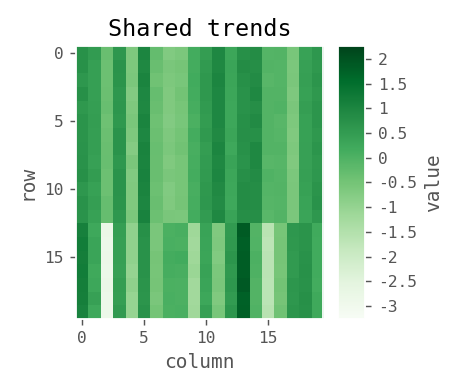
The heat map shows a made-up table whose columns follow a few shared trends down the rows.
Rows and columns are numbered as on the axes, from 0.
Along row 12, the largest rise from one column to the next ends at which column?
5
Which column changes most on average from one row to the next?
2
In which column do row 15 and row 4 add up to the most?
13
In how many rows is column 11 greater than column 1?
13
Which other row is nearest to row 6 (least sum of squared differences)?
1
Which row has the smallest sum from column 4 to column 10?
18
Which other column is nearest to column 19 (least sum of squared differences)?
10
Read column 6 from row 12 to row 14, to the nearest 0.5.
-0.5 -0.5 -0.5
